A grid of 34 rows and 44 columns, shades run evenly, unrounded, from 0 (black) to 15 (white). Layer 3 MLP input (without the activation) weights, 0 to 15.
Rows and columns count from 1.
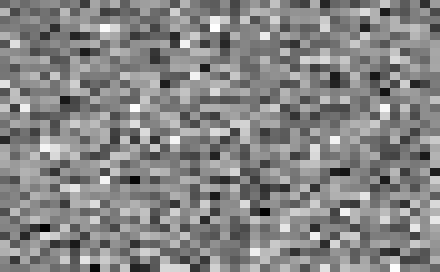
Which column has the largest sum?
44
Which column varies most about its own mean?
22
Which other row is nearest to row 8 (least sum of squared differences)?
21
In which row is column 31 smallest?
1
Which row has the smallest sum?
29
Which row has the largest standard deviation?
34
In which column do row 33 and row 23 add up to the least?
14
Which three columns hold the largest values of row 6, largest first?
19, 2, 36
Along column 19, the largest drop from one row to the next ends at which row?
7
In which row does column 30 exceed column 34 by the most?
10
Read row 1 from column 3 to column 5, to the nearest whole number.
6 7 8
